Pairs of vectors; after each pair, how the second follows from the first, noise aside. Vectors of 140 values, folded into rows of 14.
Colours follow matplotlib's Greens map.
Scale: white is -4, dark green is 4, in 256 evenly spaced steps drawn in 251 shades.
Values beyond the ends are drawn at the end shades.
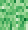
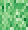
sign-scrambled.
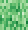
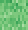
wrapped around, shrunk.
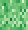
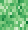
shuffled.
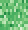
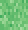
shrunk.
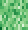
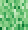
sign-scrambled.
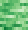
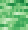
reversed.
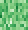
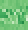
wrapped around, negated, partly zeroed.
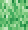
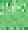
wrapped around, negated, partly zeroed.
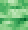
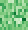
sign-scrambled.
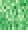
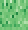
wrapped around, negated, partly zeroed.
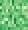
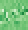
wrapped around, negated, partly zeroed.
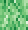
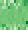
negated, partly zeroed.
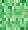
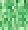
sign-scrambled.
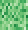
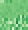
wrapped around, negated, partly zeroed.
